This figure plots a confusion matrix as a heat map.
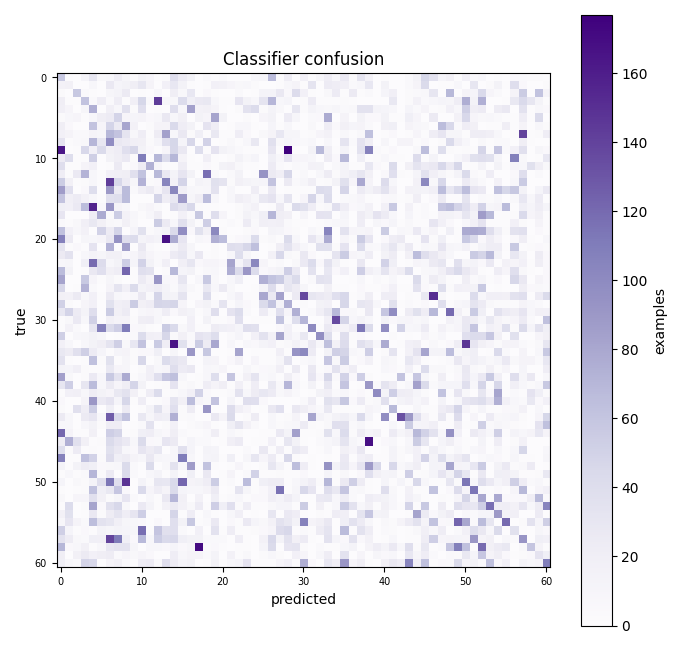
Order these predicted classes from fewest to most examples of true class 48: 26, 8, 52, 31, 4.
31, 4, 26, 8, 52
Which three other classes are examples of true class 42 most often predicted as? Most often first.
6, 40, 43
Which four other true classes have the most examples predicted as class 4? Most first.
16, 23, 40, 53
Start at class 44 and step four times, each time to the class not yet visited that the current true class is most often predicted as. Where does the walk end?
12
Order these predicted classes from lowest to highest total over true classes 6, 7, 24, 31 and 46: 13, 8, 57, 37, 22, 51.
22, 51, 13, 37, 57, 8
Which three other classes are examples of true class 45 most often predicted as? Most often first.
38, 1, 44
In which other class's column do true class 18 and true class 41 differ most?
49
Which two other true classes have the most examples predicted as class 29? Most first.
34, 44
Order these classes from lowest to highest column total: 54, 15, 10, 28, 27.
27, 54, 28, 15, 10
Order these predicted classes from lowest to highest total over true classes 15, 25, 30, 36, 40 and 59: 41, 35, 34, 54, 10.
41, 10, 54, 35, 34
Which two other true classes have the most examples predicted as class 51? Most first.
57, 19
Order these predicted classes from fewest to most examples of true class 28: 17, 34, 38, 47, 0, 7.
34, 17, 7, 38, 47, 0
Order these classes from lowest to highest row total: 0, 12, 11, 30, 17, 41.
0, 11, 41, 30, 17, 12
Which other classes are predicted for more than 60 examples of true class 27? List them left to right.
25, 30, 46
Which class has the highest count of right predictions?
42
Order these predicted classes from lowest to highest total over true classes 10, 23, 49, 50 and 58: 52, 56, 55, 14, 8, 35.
55, 35, 14, 56, 52, 8
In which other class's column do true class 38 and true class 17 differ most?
44
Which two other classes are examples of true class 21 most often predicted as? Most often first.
8, 6
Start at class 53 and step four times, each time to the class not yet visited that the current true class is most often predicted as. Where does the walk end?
54
